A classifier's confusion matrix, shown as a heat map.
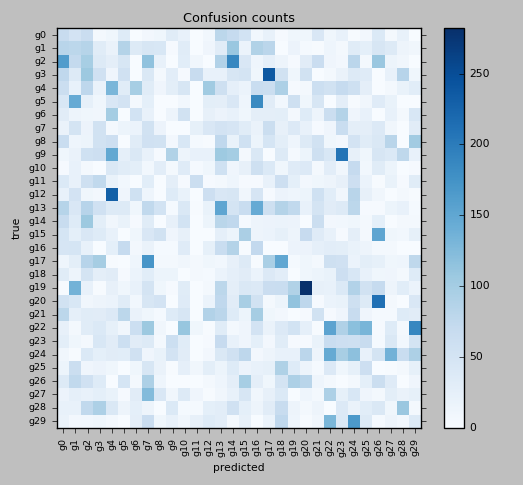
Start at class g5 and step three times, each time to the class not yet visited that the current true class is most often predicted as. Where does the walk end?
g2
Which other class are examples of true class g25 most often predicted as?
g18
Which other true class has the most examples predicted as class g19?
g20
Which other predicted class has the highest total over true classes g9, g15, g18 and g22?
g23
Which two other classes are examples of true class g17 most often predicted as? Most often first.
g7, g18
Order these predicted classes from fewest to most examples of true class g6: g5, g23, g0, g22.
g5, g0, g22, g23
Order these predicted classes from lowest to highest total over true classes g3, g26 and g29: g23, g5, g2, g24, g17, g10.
g10, g23, g5, g2, g24, g17
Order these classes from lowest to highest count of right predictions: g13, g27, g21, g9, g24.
g27, g21, g9, g24, g13
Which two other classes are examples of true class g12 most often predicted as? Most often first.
g4, g24
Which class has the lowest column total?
g11
